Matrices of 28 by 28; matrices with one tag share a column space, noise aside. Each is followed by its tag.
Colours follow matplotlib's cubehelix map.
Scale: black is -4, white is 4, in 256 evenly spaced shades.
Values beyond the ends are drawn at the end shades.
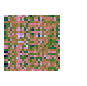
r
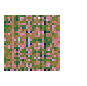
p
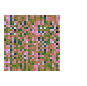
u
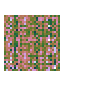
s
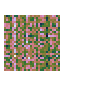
r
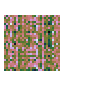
p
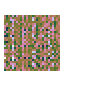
r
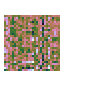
s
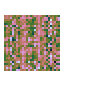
s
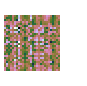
u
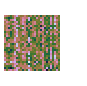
s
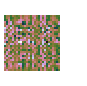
u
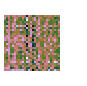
s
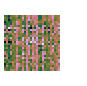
u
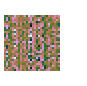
r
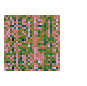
s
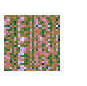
s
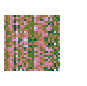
p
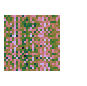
r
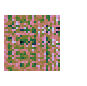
u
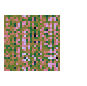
r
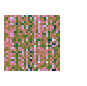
p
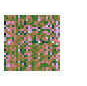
u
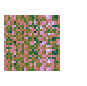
u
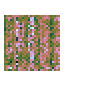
s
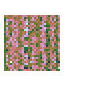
s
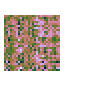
s
